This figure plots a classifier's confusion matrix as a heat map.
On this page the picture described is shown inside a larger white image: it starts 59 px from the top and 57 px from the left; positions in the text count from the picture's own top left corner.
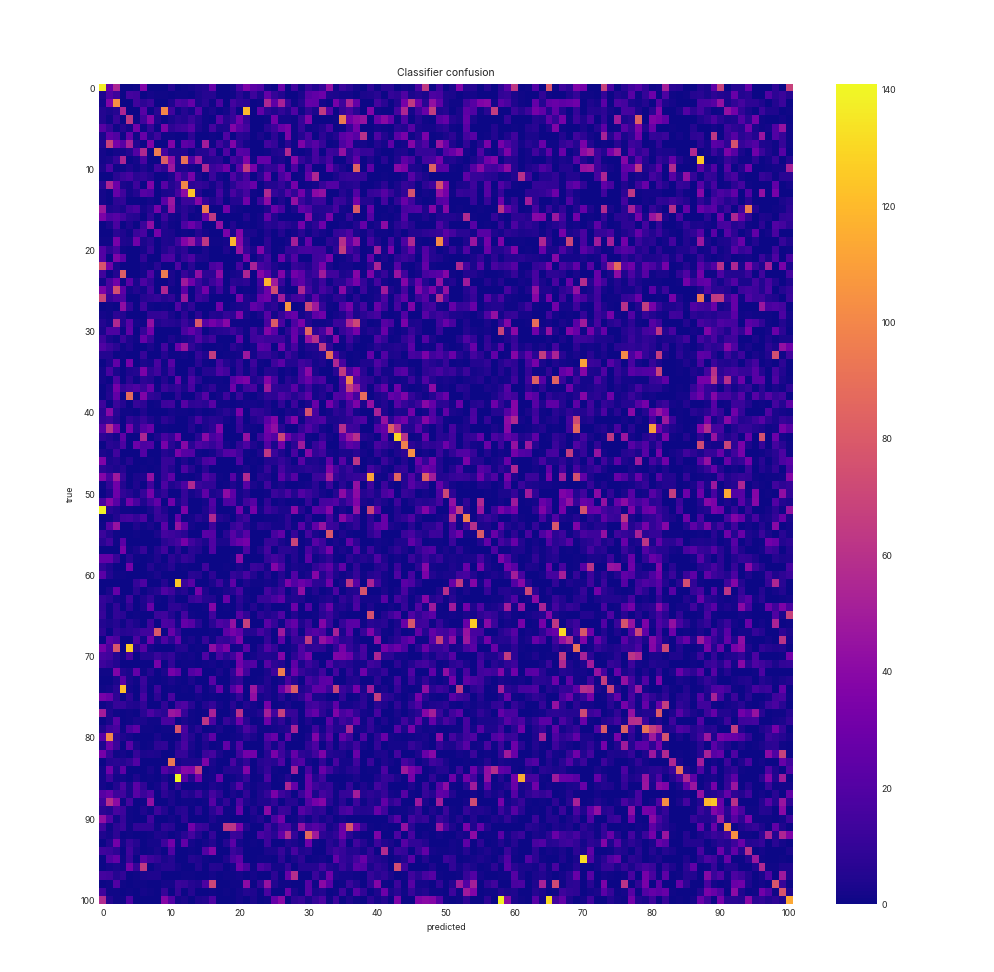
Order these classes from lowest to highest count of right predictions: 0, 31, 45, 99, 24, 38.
31, 99, 38, 45, 24, 0
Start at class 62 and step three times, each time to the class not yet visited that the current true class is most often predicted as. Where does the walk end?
35
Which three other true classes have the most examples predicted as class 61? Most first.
85, 11, 64
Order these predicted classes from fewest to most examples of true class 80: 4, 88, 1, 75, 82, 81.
4, 81, 75, 88, 82, 1
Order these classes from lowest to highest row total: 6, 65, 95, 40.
65, 95, 40, 6
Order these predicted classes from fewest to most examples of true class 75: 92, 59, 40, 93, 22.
93, 92, 59, 22, 40
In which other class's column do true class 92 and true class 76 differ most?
30
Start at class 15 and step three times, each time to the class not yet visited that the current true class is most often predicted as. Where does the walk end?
69
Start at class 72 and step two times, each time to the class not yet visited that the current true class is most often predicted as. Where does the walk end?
87
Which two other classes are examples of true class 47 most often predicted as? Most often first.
60, 33
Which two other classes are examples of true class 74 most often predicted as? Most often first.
3, 28
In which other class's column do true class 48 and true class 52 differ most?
0
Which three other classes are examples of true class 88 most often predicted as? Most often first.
89, 82, 54
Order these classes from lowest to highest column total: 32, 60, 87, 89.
32, 60, 87, 89
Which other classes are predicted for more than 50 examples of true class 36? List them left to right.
63, 66, 89, 91
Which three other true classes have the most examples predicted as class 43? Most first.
48, 96, 42
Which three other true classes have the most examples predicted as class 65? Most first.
100, 0, 30
